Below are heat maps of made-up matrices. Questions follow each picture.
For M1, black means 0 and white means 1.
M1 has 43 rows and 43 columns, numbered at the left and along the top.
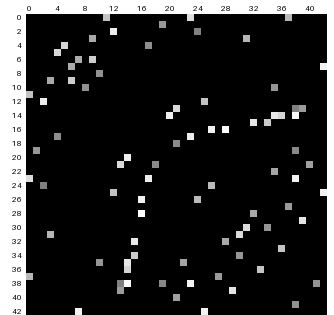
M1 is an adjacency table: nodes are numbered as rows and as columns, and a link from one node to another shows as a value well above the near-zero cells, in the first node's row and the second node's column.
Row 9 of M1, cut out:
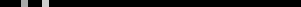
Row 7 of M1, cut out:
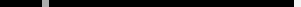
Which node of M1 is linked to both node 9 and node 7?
node 6
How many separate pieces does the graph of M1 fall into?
2
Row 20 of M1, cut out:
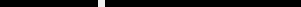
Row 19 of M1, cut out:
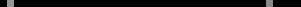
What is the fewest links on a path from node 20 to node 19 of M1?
3
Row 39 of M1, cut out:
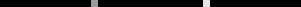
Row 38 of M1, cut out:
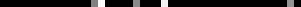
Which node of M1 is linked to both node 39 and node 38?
node 13
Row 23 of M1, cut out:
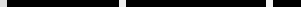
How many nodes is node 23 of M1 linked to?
3
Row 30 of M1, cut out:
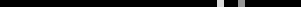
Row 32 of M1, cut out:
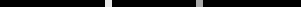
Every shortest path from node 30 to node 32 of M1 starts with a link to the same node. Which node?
node 34
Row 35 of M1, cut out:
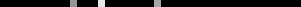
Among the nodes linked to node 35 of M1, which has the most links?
node 14
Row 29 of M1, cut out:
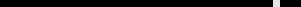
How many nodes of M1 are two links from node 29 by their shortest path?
1
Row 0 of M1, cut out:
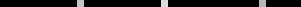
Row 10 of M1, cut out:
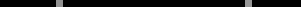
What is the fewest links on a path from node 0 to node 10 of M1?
5
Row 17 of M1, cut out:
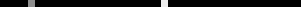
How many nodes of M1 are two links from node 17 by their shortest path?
3
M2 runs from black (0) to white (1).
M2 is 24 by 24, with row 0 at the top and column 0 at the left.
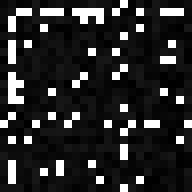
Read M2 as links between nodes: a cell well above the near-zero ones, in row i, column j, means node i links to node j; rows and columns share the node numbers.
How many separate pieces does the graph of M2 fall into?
2
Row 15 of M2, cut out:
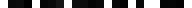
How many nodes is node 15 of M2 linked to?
8
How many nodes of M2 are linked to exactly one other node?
8
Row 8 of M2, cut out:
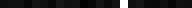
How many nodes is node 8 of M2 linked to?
1
